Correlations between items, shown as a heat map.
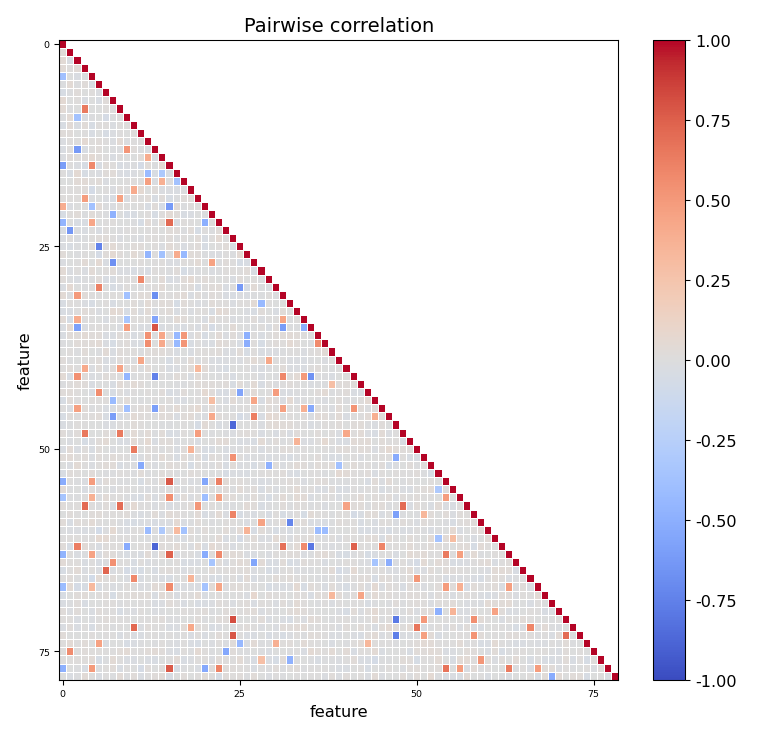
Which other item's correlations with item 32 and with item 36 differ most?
59
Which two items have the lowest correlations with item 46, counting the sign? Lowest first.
7, 64
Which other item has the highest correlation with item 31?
62
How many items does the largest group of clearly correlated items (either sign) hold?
10
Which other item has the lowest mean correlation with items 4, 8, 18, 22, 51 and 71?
47
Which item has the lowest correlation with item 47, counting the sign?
24
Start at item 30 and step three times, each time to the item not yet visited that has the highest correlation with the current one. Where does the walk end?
74
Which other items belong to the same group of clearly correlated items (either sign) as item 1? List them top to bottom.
23, 75
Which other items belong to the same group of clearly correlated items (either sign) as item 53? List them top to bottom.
55, 61, 70
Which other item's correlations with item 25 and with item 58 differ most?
5
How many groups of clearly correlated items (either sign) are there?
16
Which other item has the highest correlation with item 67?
15
